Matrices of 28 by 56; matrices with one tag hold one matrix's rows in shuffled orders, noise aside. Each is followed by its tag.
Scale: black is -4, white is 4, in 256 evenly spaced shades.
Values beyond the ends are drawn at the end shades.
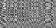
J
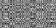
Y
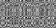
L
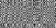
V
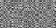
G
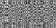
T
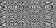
J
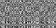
L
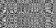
J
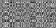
Y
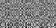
L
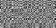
G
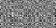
G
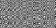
V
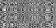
J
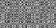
L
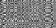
J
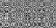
T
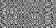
J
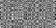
G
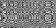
J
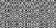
L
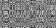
Y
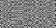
G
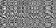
J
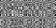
G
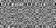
G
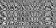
J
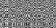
T
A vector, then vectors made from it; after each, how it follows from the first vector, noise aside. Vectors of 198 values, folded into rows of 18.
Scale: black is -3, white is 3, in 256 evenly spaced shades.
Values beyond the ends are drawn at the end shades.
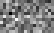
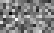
copied.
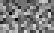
sign-scrambled.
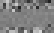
partly zeroed.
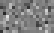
wrapped around, negated, partly zeroed.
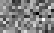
reversed, negated.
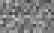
shrunk.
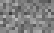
shrunk.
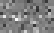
partly zeroed.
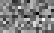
reversed, negated.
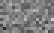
wrapped around, negated, shrunk.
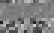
negated, partly zeroed.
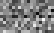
reversed, negated.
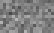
shrunk.
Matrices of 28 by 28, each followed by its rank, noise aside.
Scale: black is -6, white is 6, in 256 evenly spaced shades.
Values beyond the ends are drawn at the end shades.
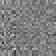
three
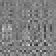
three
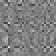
two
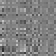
two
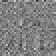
four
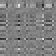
one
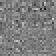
four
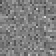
five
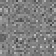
four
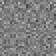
five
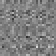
three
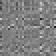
two
